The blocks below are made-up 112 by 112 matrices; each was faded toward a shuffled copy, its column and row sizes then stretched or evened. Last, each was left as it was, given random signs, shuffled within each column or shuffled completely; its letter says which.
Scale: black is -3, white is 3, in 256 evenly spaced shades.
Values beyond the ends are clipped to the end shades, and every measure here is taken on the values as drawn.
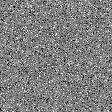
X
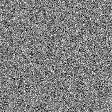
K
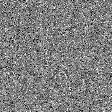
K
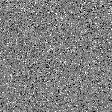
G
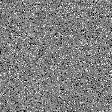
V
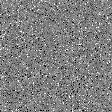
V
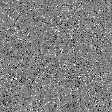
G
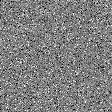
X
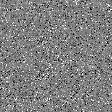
G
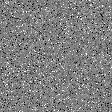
X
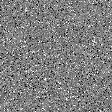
V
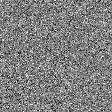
V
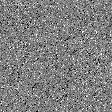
K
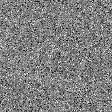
K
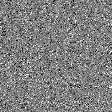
V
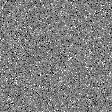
K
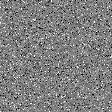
V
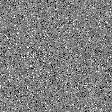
G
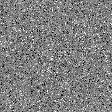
K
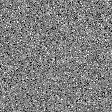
X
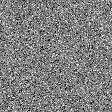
X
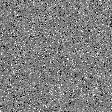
K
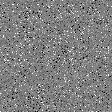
V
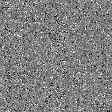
K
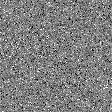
X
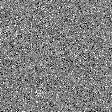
V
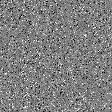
K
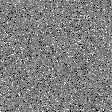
X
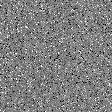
X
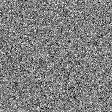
X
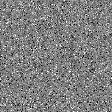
G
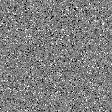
G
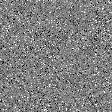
G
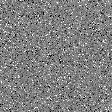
V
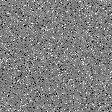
X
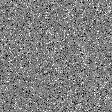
K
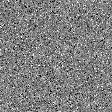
K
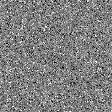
V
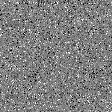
G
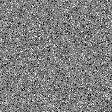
G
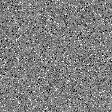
V
